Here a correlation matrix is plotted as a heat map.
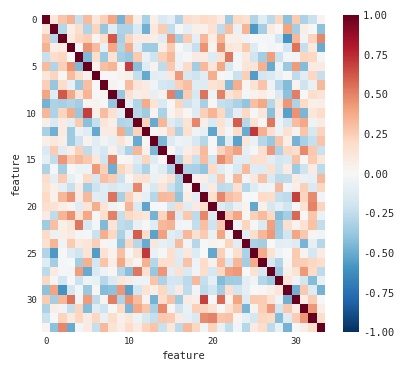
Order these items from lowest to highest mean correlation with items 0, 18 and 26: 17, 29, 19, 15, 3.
29, 15, 3, 19, 17
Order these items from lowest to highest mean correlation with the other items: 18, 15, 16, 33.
16, 18, 33, 15
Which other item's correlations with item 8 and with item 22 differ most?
0
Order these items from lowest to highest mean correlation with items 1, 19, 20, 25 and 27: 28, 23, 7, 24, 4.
28, 7, 24, 4, 23
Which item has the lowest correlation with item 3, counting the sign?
33
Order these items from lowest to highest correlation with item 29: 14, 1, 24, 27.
24, 27, 14, 1
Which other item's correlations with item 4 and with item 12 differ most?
25
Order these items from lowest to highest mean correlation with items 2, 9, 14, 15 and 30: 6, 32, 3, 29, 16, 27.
16, 29, 6, 27, 3, 32
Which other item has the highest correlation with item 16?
6
